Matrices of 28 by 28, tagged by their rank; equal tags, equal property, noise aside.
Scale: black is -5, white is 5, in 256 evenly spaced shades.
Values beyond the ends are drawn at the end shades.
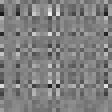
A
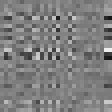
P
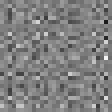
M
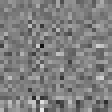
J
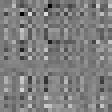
P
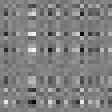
A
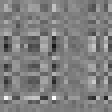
A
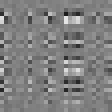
A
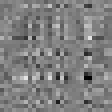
P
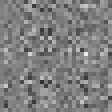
J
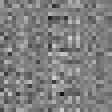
J
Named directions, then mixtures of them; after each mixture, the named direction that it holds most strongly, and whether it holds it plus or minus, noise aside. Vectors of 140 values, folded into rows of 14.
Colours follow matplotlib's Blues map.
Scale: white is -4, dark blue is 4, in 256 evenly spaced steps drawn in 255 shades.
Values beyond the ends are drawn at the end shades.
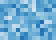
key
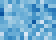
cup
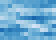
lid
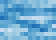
lid, minus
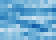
lid, minus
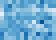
cup, minus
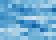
lid, minus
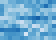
lid, plus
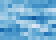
lid, plus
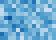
key, minus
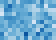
cup, minus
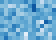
key, minus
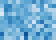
cup, minus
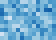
key, plus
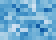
key, plus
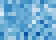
cup, minus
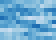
lid, minus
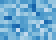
key, minus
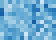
cup, plus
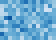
key, minus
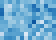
cup, plus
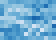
lid, plus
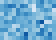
key, plus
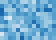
key, plus
